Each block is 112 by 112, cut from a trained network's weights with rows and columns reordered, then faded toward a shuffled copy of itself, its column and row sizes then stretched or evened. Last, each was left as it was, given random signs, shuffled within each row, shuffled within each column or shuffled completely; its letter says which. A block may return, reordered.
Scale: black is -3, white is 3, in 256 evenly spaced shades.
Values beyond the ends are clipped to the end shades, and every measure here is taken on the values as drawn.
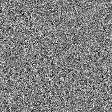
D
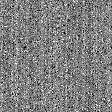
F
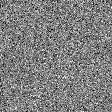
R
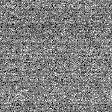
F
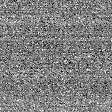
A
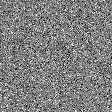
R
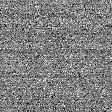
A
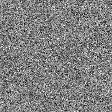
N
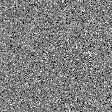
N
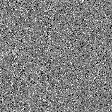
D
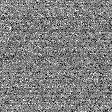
A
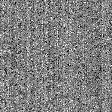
D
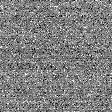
A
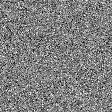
R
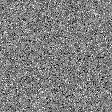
R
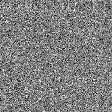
F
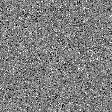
N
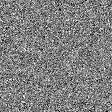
A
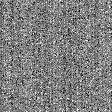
D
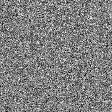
D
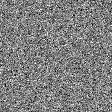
R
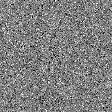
D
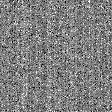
F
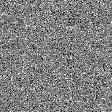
N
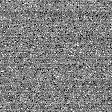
A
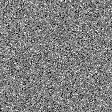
R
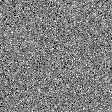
R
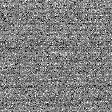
F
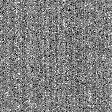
F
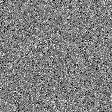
R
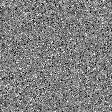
R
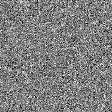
N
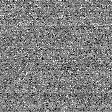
A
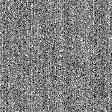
D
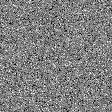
R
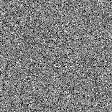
N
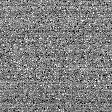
A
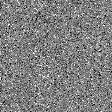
D
